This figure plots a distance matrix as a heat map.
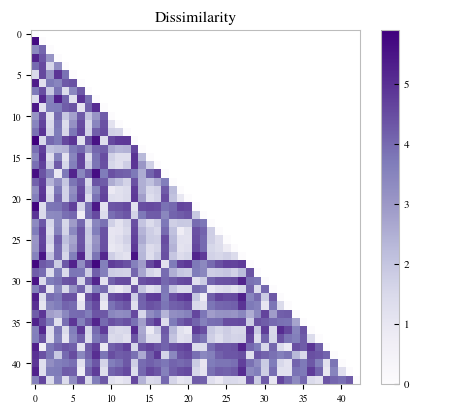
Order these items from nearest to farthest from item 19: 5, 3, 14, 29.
29, 14, 5, 3
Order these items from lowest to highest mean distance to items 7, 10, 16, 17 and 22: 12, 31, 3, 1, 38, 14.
31, 12, 14, 3, 38, 1
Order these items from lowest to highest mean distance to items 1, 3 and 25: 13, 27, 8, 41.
41, 13, 27, 8
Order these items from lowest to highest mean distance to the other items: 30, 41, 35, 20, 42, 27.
42, 20, 27, 41, 30, 35
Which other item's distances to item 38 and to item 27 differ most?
1
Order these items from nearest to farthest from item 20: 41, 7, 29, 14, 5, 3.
7, 29, 14, 5, 3, 41
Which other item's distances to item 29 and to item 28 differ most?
16
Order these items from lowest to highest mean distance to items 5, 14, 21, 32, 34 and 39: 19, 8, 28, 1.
28, 1, 19, 8
